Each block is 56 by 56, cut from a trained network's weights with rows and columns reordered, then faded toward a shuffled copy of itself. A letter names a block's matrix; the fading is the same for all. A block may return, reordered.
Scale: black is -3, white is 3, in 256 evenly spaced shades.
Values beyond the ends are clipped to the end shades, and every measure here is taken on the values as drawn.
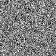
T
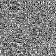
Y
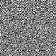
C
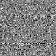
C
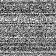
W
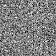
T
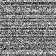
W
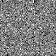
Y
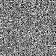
T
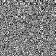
Y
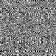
C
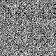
T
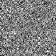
Y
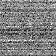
W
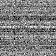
W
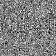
T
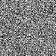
Y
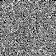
T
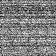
W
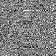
C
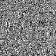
Y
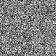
Y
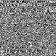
C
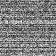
W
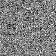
T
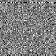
C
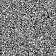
T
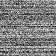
W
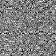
C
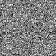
Y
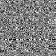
C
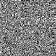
Y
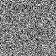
Y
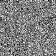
T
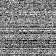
W
